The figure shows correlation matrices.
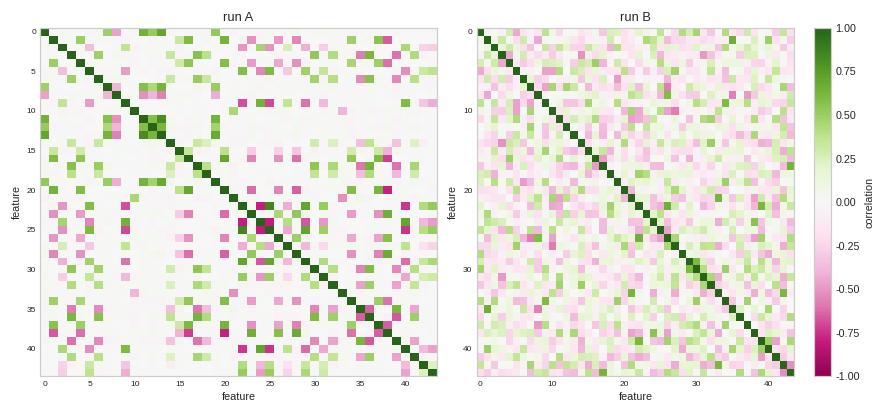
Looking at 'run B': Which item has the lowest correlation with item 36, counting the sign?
13
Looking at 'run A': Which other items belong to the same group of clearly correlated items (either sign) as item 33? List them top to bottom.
10, 21
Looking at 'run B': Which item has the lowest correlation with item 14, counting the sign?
3
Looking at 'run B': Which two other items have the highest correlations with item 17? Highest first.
43, 15
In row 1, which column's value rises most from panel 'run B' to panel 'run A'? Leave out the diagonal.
20
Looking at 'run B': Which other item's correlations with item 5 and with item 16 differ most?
27
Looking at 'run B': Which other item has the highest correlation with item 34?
9
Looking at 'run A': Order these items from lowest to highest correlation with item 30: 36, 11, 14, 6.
11, 14, 6, 36
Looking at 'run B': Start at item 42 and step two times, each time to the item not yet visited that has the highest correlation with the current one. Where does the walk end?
21
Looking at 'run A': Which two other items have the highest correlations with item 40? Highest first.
24, 9
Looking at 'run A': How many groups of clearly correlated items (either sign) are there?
5
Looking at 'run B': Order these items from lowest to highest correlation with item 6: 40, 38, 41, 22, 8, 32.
8, 32, 22, 41, 38, 40
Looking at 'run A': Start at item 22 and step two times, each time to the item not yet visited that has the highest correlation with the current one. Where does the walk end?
29
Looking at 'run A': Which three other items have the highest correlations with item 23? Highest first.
38, 28, 26
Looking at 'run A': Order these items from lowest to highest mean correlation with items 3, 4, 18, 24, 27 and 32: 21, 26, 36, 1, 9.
26, 21, 1, 9, 36
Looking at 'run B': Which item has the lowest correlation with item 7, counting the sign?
26
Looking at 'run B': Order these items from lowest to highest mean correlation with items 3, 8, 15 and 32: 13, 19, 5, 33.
33, 13, 19, 5
